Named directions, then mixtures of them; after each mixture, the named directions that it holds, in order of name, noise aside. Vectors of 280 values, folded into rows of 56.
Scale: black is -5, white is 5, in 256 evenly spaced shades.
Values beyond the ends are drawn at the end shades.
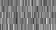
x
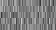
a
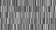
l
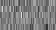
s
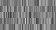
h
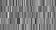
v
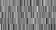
x.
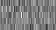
h, s.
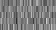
x.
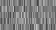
h, s, x.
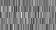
l, s, x.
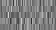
a, v.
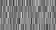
s, v.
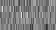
s.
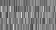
l, s, x.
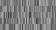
h.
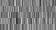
a, v, x.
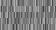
l.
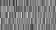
l, s, v.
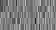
a, v.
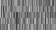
a, l, x.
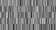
l, x.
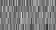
s, v.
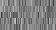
a.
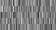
a, s.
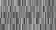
a, h, l.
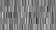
h, x.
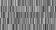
l.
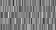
a, l, v.
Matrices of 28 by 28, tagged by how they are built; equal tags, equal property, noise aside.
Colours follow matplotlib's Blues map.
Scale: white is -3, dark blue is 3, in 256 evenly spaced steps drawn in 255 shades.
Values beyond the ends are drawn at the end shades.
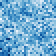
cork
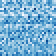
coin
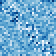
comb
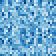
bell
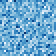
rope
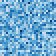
rope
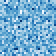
coin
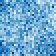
cork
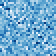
comb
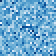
comb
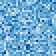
rope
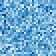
rope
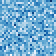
rope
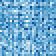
bell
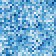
cork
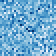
comb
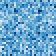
coin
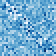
comb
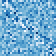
comb
